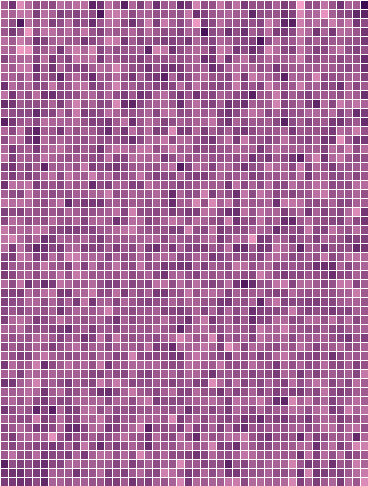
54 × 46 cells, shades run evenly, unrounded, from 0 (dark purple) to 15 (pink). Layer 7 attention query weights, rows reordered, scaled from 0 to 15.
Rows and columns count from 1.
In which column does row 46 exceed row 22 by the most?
30
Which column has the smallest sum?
5
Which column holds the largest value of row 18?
40
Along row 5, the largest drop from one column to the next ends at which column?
16
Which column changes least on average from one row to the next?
28
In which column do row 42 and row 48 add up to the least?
19
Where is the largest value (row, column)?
1, 38
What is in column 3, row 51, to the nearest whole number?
7
